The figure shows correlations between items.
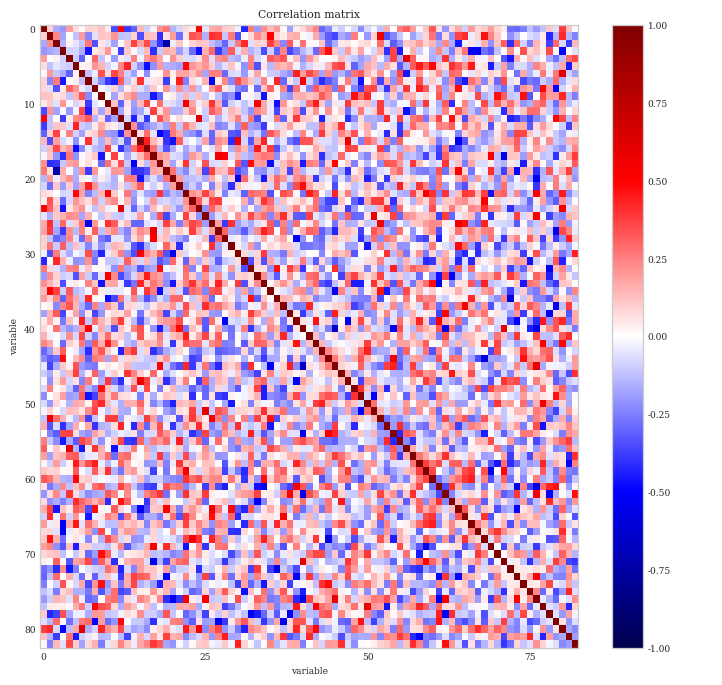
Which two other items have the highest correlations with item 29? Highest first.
64, 26
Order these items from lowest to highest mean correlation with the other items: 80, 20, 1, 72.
72, 20, 1, 80
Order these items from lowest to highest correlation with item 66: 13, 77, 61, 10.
61, 10, 77, 13
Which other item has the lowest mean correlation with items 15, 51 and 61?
38
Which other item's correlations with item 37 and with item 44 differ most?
68
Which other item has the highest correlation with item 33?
10
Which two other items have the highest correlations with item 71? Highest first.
40, 59
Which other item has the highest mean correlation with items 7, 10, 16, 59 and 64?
47
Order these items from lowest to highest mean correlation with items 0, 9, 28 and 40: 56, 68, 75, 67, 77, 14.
75, 68, 77, 14, 56, 67
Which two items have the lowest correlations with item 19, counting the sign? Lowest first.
2, 73
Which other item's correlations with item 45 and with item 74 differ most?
18
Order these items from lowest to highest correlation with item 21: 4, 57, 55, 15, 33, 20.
57, 33, 4, 20, 15, 55
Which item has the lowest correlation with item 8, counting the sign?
79
